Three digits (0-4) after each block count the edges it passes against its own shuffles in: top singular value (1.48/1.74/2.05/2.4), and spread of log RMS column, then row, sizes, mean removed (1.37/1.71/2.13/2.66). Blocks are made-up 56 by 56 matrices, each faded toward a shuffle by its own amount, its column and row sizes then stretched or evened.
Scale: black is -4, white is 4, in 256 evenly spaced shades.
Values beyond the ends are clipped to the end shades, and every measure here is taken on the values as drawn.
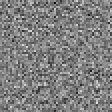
3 2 0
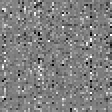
0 4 1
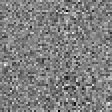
2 2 1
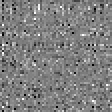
2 2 2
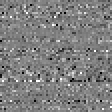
1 0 4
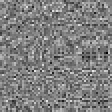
3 0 2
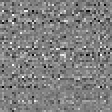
3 2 4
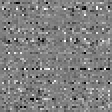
1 2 4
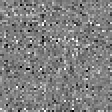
1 1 3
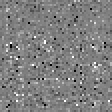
1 1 2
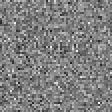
1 0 0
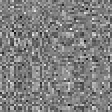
4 2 1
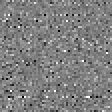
0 0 3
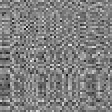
4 0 2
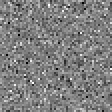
0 0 0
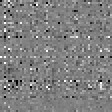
0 3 4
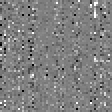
0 4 0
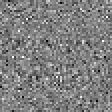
2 0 1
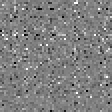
0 2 2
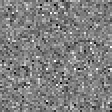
0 0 1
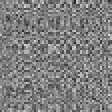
4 3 1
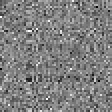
3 1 1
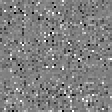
0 1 2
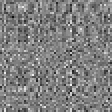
4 3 1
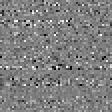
0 0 4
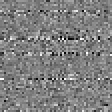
3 0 4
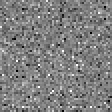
1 2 0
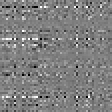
4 3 4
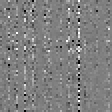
2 4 0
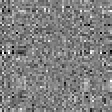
3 3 2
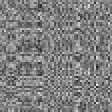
4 4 1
